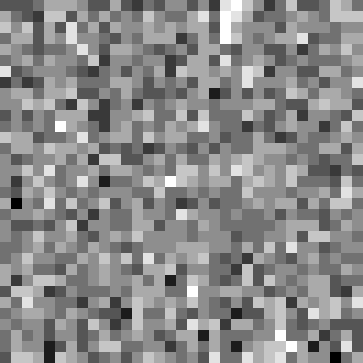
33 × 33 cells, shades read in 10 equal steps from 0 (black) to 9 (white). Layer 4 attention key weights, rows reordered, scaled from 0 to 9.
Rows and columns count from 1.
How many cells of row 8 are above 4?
20
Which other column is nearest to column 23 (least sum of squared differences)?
15
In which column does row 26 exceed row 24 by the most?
23
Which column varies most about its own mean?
21
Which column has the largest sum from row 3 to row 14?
19
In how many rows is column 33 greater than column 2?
14
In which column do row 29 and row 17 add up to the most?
16
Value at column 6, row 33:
7
